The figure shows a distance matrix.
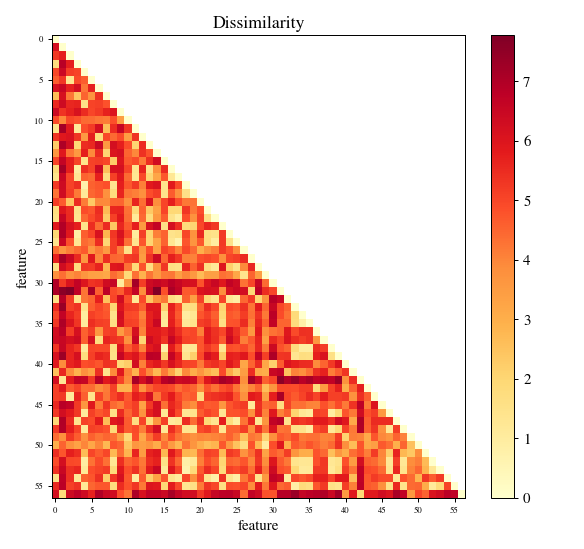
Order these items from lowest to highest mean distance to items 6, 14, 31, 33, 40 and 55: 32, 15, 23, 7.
23, 15, 7, 32
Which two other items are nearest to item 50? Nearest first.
29, 26
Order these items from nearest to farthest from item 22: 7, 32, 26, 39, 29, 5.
32, 7, 29, 26, 5, 39
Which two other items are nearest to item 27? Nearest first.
45, 31
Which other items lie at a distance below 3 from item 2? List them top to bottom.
5, 20, 44
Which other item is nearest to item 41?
7
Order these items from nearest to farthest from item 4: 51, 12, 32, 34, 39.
34, 39, 51, 12, 32
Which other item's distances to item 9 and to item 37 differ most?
30
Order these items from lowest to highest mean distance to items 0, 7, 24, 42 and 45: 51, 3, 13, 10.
3, 13, 10, 51
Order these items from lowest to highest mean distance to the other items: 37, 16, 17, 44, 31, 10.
17, 10, 16, 44, 37, 31
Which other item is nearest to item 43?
36
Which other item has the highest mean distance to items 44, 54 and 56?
31
